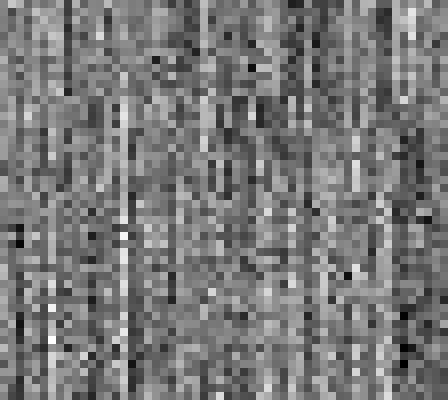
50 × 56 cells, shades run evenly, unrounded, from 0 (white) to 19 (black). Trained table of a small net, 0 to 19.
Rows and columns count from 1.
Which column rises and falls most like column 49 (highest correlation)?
41
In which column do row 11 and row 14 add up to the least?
16
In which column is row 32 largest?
47
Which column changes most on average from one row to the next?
9
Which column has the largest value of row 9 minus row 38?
32
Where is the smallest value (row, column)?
43, 7
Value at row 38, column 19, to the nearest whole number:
8
